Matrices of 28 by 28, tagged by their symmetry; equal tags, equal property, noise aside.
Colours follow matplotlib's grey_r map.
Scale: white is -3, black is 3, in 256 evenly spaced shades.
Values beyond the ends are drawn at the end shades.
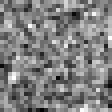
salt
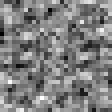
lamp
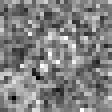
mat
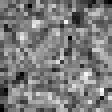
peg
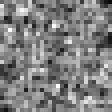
lamp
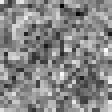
peg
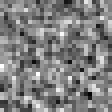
salt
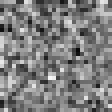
salt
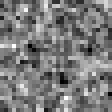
mat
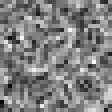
peg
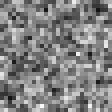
peg
